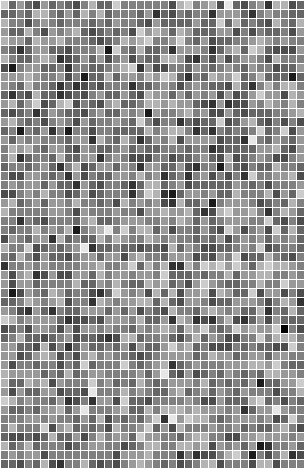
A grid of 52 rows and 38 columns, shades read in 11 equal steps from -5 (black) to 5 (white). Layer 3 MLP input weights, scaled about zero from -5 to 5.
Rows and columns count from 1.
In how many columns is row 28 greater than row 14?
15
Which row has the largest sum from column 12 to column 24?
26
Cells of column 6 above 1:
8
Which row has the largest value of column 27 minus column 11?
9
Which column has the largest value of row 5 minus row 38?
23
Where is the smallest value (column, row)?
36, 37
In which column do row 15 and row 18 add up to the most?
33
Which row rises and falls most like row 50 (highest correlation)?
43
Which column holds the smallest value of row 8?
2
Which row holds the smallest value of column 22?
22
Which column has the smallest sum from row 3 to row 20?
27
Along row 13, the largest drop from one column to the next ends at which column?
19
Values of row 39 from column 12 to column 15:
-1 -1 0 -1
